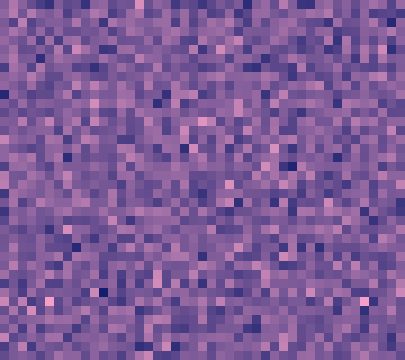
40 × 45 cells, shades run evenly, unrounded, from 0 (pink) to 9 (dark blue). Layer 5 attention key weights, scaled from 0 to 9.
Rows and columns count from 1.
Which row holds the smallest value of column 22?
17
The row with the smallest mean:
14
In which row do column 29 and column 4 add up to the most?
8
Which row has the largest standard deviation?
34
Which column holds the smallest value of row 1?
16
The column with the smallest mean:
2
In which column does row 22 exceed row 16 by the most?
1
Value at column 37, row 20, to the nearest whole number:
7
